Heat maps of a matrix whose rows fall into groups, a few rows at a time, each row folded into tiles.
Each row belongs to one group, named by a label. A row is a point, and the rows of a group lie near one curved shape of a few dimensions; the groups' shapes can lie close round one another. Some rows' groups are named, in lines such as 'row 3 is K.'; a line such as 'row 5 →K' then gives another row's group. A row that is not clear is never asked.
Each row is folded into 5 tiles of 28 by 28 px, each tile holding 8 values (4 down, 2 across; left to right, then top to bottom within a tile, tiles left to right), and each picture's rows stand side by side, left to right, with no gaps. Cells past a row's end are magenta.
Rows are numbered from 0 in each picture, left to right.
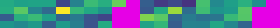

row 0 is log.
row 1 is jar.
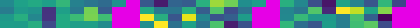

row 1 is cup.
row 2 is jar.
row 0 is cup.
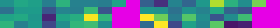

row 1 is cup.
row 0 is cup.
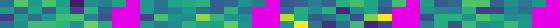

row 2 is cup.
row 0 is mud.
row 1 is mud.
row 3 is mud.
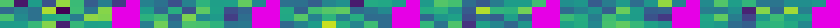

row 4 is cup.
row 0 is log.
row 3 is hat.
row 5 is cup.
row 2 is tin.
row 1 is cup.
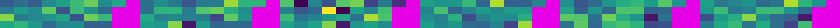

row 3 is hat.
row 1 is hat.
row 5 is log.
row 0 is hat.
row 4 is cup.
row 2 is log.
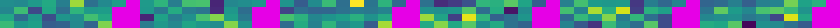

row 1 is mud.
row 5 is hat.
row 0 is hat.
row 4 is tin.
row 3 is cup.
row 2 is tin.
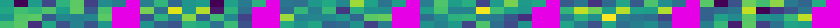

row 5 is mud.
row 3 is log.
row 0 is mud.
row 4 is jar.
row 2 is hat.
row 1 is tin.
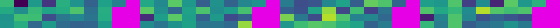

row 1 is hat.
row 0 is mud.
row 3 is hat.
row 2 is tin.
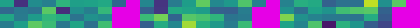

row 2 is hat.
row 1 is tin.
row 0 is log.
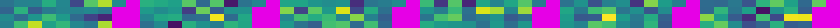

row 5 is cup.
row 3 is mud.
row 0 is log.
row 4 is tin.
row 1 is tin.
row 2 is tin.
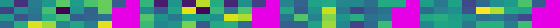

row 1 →log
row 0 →log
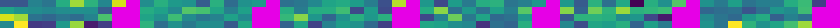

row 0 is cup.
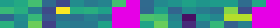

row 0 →hat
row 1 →cup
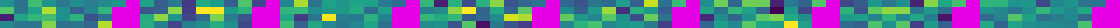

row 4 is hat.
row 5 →mud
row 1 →jar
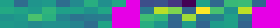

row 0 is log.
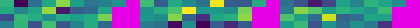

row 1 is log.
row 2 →jar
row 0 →mud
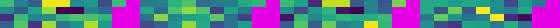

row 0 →mud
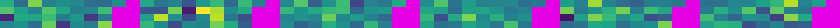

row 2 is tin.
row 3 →tin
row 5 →hat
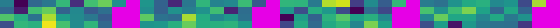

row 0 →tin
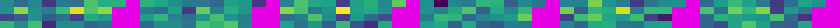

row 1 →cup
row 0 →hat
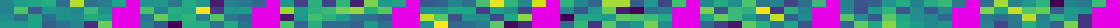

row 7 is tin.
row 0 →hat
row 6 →tin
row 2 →hat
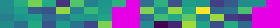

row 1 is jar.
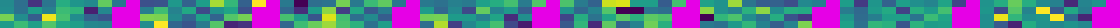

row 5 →hat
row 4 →mud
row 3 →cup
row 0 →cup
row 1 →cup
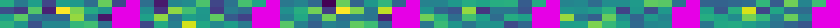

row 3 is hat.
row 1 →tin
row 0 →jar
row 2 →jar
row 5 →hat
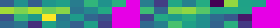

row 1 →hat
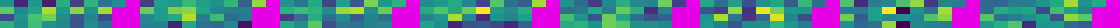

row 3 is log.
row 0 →hat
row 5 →jar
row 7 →hat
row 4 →cup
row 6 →log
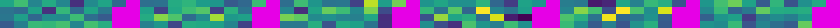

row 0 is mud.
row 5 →hat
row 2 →hat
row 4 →jar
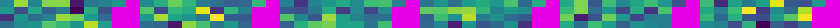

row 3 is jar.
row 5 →log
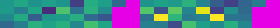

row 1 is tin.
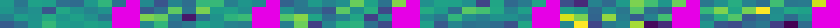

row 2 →cup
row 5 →log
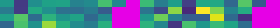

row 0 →tin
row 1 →jar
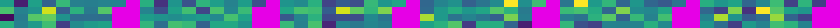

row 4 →tin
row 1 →log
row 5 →jar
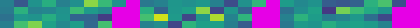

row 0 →log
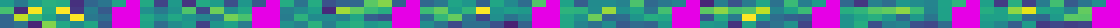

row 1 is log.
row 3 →log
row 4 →log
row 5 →jar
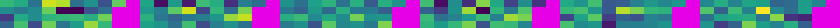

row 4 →hat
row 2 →tin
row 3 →log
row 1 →log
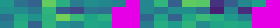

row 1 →mud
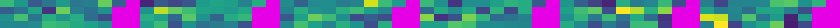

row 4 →jar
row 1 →jar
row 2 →log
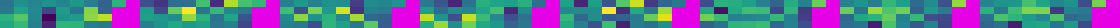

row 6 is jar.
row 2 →tin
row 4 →log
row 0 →cup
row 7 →jar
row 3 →cup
